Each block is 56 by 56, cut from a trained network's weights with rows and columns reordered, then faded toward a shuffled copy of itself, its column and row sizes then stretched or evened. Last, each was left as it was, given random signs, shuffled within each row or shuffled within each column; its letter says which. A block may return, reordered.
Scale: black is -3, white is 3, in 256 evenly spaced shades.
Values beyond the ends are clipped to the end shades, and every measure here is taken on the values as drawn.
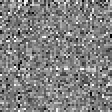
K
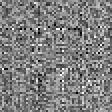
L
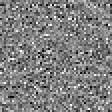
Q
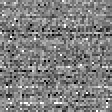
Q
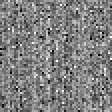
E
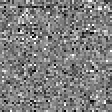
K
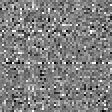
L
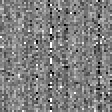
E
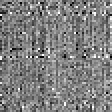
L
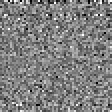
Q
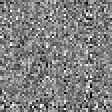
K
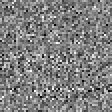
Q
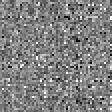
K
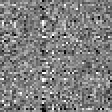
L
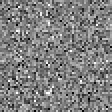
E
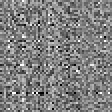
L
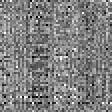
L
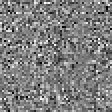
K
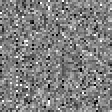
E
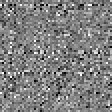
L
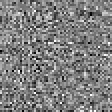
L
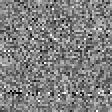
Q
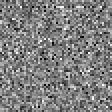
Q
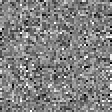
K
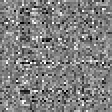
L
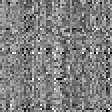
L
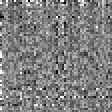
L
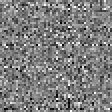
K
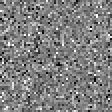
E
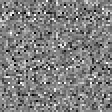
Q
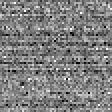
Q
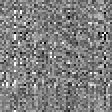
L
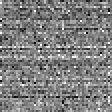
L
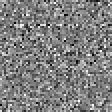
Q
